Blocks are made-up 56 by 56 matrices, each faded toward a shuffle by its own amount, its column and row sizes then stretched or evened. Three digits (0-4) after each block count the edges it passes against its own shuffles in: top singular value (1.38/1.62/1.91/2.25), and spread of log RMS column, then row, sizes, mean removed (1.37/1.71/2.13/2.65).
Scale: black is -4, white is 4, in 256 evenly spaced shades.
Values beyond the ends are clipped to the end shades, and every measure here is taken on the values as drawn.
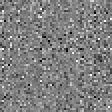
3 2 1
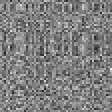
4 2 2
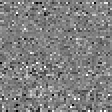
0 0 4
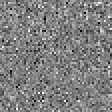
0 1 1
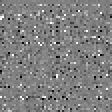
1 1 4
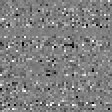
1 1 4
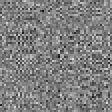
4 1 2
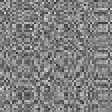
4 0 3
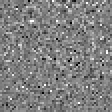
1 0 1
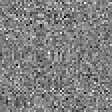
3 0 1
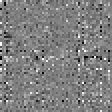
2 4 3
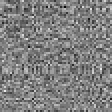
3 1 2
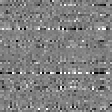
4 0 4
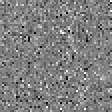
0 2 0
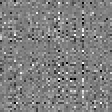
3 4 3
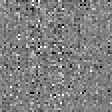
2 3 2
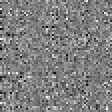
1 3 3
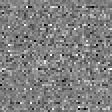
0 0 4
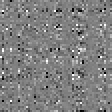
2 4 3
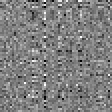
4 3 2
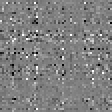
1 3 4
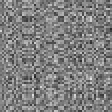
4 3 2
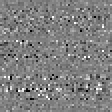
1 0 4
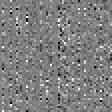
0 4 0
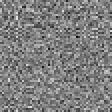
4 1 2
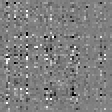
2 4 3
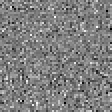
0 0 2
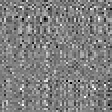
4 2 3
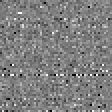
2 0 3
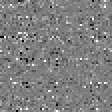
0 2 3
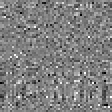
3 0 2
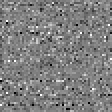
2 0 3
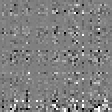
2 4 4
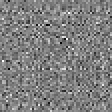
4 0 3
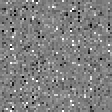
0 3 0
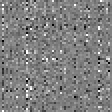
1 4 2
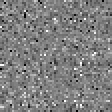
2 2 2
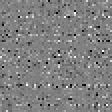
1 1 3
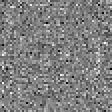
1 2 1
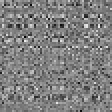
4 1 4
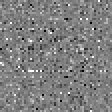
2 2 3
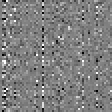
4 4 0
